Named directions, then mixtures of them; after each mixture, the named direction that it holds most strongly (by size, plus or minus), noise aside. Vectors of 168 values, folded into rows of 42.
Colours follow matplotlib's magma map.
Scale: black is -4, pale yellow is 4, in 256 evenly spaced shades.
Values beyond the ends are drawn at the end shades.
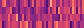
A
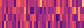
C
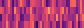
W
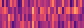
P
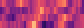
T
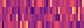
A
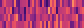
A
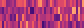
C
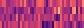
A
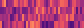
T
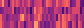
W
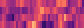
T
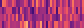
A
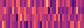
A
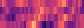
T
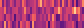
C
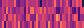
C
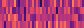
C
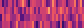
W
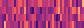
C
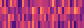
P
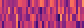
C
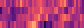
T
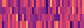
A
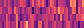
W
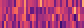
C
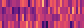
A
